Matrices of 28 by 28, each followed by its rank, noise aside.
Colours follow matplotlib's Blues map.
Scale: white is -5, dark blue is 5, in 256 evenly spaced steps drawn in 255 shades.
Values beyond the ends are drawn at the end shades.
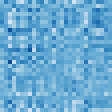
four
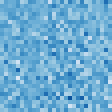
eight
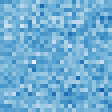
eight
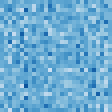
four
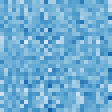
six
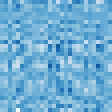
two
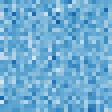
six
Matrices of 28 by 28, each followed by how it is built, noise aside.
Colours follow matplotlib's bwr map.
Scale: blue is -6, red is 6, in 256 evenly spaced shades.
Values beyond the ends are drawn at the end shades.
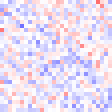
Toeplitz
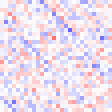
Toeplitz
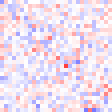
block diagonal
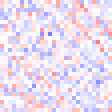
Toeplitz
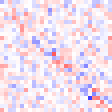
banded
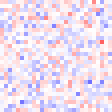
noise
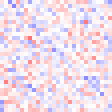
Toeplitz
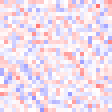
Toeplitz
